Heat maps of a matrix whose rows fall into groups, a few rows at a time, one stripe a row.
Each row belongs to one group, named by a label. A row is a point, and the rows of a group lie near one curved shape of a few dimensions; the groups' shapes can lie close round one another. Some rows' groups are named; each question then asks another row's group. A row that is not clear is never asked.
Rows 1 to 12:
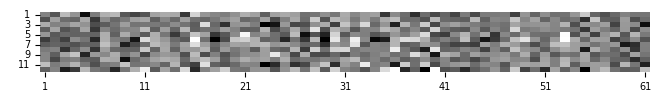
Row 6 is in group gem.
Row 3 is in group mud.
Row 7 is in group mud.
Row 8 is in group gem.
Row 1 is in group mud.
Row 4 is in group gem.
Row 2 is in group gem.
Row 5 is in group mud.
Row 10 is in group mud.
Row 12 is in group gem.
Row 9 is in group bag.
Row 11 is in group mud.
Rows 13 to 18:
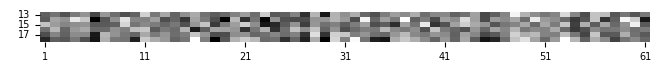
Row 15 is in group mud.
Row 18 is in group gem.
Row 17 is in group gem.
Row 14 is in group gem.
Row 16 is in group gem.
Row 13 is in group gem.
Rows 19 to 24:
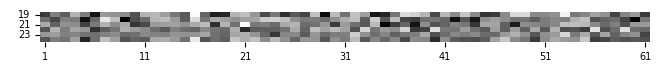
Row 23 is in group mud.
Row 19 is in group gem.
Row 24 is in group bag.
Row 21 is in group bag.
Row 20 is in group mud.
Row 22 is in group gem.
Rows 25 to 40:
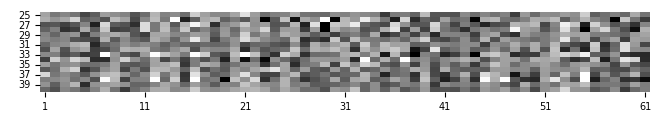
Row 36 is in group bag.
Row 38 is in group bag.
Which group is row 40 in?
mud
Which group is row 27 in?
gem
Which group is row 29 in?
bag
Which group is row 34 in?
gem
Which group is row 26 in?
mud
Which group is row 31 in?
gem
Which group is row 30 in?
mud
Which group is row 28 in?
gem
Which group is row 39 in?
bag
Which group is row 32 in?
gem
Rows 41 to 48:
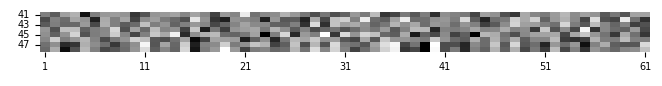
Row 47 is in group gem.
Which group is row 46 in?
gem
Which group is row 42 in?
gem
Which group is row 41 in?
bag
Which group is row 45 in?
mud
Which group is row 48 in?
gem
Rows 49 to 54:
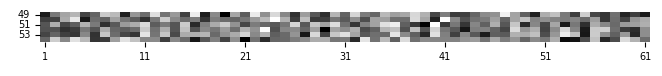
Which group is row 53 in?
gem
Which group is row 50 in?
bag
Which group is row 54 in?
gem
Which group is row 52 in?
gem
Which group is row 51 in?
gem
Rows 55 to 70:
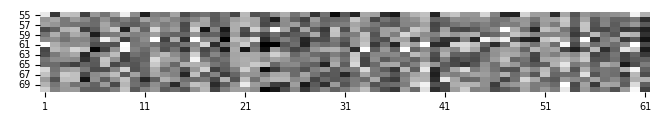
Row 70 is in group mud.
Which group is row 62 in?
gem
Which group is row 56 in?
mud
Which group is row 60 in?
bag
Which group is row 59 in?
gem
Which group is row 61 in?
mud
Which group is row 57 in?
mud
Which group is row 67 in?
bag
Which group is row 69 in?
mud
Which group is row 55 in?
bag
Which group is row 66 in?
mud
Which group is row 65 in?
mud
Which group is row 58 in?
bag
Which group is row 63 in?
bag
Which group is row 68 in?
bag
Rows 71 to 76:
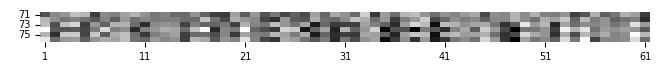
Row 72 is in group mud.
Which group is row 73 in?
bag
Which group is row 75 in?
bag
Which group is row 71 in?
gem
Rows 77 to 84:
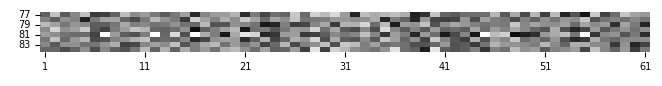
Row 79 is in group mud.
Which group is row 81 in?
bag
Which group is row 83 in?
mud
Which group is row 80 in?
gem
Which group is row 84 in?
gem
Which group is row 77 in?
gem
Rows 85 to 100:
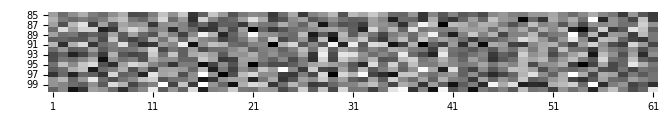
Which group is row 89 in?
mud
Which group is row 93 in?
gem
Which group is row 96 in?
bag
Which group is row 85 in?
mud
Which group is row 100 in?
gem
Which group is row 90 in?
gem
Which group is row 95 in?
gem
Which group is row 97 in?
gem
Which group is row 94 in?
gem
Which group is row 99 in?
bag
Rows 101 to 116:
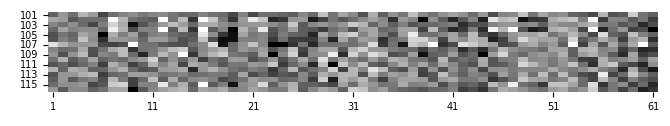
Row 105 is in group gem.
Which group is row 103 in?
mud
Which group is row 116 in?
mud
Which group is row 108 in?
mud
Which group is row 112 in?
mud
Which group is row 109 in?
mud
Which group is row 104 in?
bag
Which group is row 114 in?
gem
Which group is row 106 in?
gem
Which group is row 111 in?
gem
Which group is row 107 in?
mud
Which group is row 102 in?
bag
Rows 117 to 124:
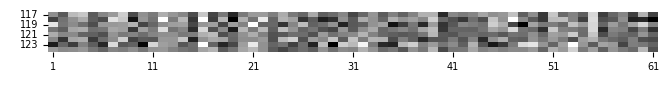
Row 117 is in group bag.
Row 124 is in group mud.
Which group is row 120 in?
bag
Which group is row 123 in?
gem
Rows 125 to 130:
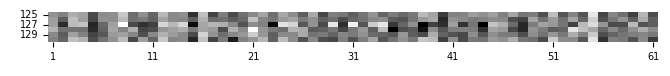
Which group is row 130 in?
bag
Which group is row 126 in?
bag
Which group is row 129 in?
mud
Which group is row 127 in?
mud
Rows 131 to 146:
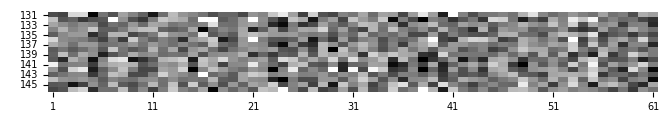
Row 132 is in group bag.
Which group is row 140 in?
mud
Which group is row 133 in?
mud
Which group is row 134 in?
gem
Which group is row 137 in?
mud
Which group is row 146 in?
bag
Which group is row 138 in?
gem
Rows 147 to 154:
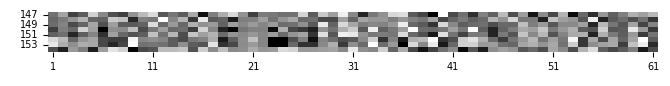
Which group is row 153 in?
mud
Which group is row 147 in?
gem
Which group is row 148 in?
bag
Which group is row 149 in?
gem
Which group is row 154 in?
mud
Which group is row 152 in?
mud
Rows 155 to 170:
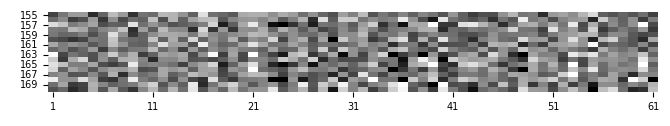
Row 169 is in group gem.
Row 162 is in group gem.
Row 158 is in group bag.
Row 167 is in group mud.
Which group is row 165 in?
mud
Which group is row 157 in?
mud
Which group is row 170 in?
gem
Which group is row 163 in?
bag
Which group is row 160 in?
gem
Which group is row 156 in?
gem
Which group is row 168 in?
mud
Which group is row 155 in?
bag
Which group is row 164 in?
bag
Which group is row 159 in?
mud
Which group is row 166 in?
bag
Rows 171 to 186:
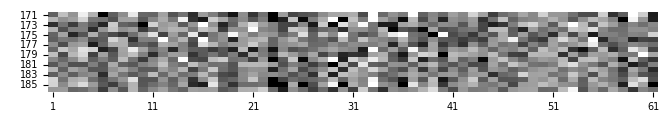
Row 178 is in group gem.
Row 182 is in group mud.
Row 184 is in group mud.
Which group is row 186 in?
mud
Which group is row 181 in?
mud
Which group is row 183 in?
gem
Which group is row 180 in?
mud
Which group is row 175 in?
gem
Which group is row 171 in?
gem
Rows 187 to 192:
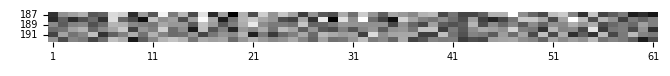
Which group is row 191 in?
gem
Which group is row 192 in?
mud
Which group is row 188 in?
gem
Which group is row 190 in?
bag
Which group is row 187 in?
bag
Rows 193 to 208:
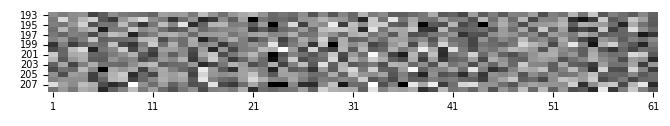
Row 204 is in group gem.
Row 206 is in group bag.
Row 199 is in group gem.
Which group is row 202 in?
mud
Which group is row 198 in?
gem
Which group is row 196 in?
gem
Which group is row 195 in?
mud
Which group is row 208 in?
gem
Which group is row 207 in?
mud
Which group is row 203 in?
gem
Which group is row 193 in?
mud
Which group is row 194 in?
gem
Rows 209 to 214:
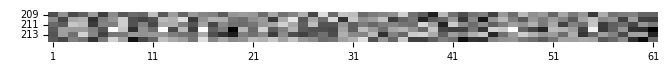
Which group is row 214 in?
mud
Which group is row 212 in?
bag
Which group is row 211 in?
bag
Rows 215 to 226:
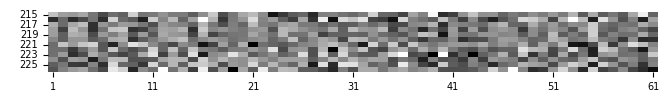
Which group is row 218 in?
mud
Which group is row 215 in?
mud
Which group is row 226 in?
bag
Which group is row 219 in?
bag
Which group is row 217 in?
bag
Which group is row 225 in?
gem
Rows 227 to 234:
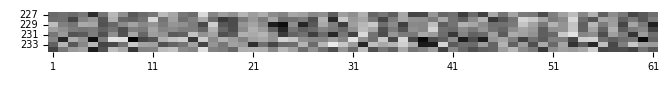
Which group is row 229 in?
mud
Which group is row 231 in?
mud
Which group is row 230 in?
mud
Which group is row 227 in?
mud
